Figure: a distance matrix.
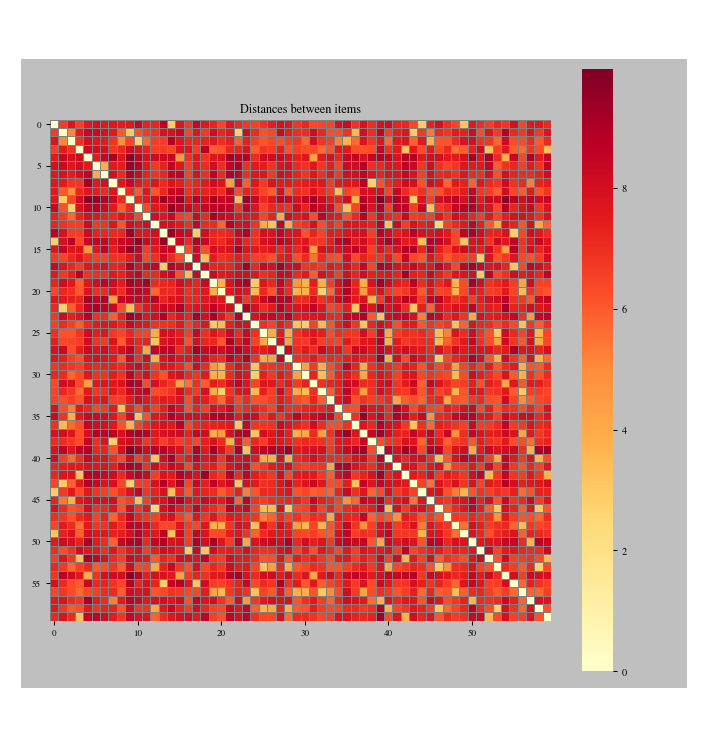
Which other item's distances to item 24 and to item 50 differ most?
19
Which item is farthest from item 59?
39
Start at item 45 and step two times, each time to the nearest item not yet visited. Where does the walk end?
2
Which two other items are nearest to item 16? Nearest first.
51, 18
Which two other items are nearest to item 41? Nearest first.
33, 47
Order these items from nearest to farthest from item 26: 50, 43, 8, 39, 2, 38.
8, 2, 43, 38, 50, 39
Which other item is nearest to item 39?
23
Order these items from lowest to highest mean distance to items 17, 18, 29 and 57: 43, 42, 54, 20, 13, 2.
20, 13, 2, 54, 43, 42
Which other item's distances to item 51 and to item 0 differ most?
14
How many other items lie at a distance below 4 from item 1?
4
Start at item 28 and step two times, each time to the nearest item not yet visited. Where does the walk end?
12
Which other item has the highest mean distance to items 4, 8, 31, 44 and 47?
9
